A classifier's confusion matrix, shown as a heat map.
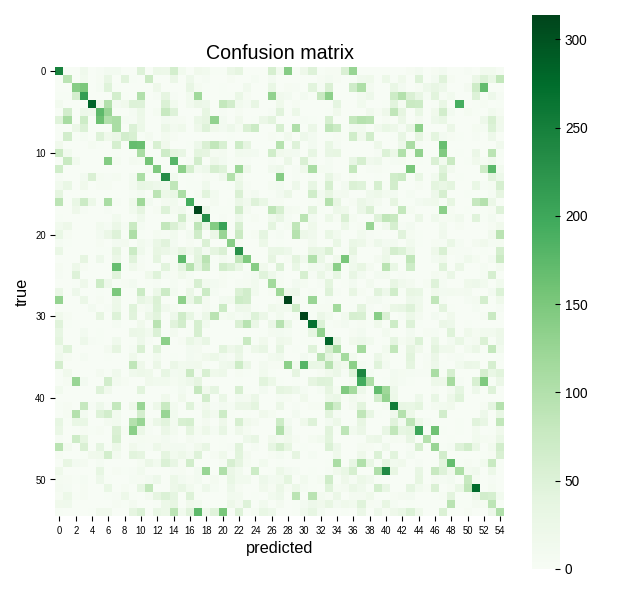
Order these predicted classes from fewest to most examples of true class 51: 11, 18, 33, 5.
5, 18, 33, 11
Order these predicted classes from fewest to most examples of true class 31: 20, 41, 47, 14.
20, 47, 14, 41
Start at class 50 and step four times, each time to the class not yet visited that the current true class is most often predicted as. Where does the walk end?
7
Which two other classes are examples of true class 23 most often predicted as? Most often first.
15, 35
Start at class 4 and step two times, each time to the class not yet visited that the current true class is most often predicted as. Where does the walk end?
40
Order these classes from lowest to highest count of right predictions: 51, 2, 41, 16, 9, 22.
2, 9, 16, 22, 41, 51
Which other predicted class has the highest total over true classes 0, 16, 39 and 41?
10
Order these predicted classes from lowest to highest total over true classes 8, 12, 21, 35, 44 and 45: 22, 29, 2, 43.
29, 2, 22, 43
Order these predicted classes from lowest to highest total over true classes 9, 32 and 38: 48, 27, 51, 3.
3, 51, 27, 48
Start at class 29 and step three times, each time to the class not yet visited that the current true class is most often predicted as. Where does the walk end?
46
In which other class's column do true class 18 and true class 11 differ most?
14
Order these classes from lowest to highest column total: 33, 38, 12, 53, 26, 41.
38, 26, 12, 53, 41, 33
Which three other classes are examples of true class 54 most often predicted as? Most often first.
17, 20, 14
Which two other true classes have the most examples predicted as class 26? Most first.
3, 17
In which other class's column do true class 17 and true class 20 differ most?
47
